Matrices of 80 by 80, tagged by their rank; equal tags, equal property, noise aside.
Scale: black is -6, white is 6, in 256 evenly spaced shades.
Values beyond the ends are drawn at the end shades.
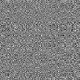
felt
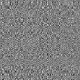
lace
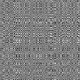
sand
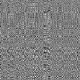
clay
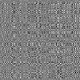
felt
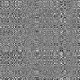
sand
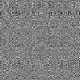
clay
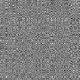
clay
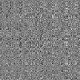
lace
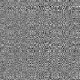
felt
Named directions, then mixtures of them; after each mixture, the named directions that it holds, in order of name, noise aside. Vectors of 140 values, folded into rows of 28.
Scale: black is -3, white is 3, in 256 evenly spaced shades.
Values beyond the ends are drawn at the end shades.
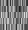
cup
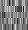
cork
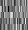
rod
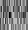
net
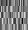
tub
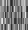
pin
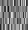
cup, net, rod.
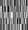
cup, rod.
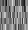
cork, pin, tub.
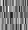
rod.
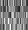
cup, net.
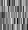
cork, rod.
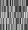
cup.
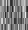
pin.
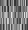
cup, rod.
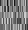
cup, pin, rod.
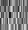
net, tub.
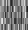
pin.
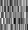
pin, rod, tub.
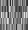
cup.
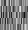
cup, net.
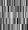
cork, cup, rod.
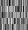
cork, tub.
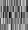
net, pin.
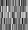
net, pin, tub.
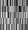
cup.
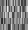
net, pin.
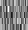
cup, rod.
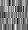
cork.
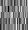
rod.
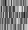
cork, cup, net.
